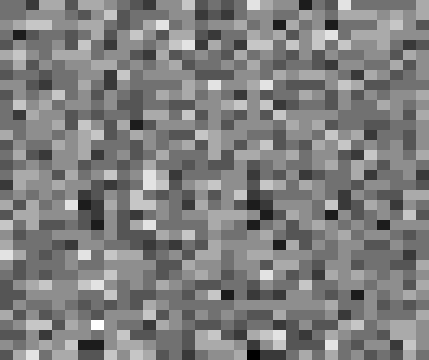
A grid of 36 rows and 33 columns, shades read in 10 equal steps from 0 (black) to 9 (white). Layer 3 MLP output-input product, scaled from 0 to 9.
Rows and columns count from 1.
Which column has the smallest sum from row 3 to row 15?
9
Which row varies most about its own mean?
21
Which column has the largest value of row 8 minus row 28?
25
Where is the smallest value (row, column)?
36, 20
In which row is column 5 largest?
10
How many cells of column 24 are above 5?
6
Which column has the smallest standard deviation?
5
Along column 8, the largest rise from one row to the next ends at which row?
33
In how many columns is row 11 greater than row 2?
10
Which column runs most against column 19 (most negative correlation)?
14
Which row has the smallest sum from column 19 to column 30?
30
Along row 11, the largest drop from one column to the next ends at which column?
22
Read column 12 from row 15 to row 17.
5 4 6
